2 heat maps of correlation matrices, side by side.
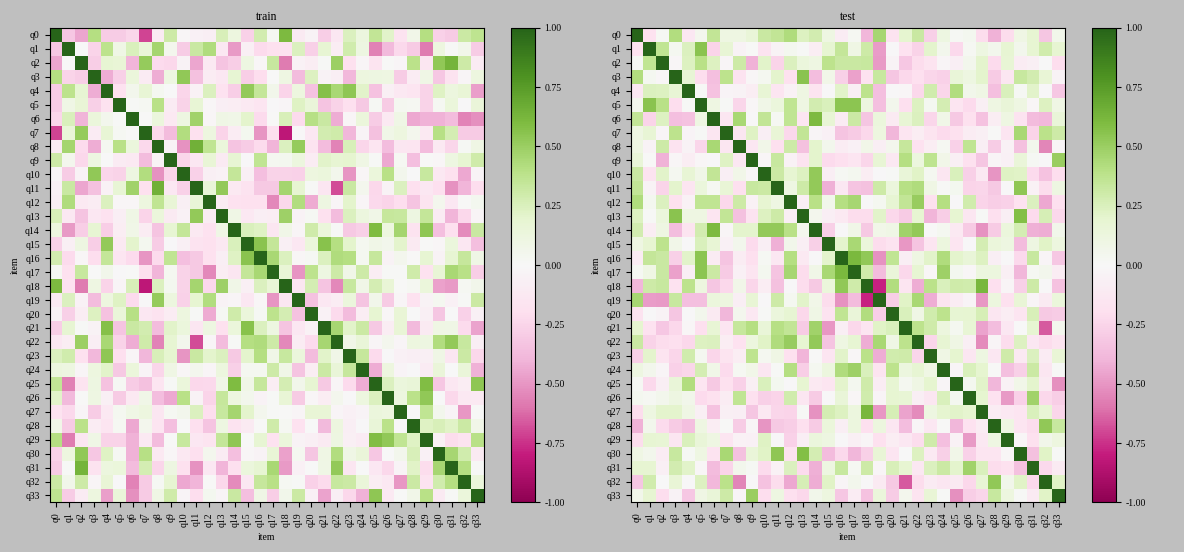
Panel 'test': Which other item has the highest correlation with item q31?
q26
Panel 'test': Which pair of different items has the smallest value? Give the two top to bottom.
q18, q19
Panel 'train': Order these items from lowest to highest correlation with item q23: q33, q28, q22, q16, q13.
q33, q28, q22, q13, q16
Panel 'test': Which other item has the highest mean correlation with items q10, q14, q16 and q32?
q5
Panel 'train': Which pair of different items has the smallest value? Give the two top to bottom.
q7, q18
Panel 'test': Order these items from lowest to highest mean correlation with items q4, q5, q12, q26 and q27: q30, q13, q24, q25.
q30, q13, q25, q24
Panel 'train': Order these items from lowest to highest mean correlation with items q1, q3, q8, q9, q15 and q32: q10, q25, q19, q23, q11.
q10, q25, q11, q19, q23
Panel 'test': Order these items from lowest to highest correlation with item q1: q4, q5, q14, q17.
q14, q17, q4, q5
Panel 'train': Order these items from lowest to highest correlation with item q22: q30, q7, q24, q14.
q14, q24, q7, q30
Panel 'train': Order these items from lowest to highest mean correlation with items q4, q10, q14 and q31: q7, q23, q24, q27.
q23, q24, q27, q7
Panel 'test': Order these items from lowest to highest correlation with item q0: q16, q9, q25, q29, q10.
q29, q16, q25, q9, q10
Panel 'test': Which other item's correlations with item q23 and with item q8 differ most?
q6
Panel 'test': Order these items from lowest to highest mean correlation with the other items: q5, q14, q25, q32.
q32, q25, q14, q5
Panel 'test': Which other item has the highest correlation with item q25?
q4
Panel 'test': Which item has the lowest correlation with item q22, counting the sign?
q27
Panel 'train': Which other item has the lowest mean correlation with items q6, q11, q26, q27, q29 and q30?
q32
